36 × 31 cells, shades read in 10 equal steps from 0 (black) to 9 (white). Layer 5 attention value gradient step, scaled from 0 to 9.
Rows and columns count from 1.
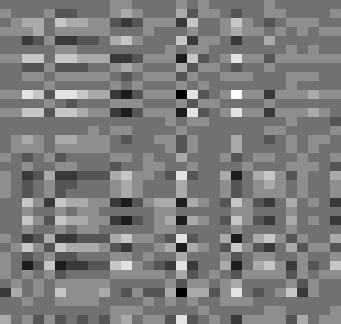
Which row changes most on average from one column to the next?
30
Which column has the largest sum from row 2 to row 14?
22
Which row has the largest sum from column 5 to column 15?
11
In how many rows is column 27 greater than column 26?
15
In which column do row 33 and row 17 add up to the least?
17
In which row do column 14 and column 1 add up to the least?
33
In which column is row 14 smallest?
31
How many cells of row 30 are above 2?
23
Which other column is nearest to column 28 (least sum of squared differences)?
1
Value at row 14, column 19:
5
